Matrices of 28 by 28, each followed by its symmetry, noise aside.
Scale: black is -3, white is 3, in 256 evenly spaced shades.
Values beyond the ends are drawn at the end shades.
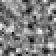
antisymmetric.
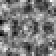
mirrored top to bottom.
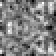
mirrored top to bottom.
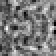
mirrored top to bottom.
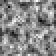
same after a half turn.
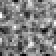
antisymmetric.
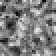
no symmetry.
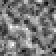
symmetric across the other diagonal.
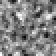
no symmetry.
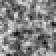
no symmetry.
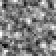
no symmetry.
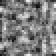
mirrored top to bottom.
